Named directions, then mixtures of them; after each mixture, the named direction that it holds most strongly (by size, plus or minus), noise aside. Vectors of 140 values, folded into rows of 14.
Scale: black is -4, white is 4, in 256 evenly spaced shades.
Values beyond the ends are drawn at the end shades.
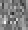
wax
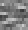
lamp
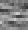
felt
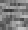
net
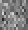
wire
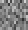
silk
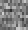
net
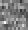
lamp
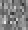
wax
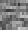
net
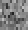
wire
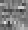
lamp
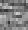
felt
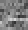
felt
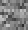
lamp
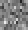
wax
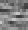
felt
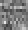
wax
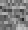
lamp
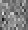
wire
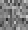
silk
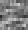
net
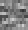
lamp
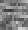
net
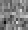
wax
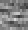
felt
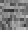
net
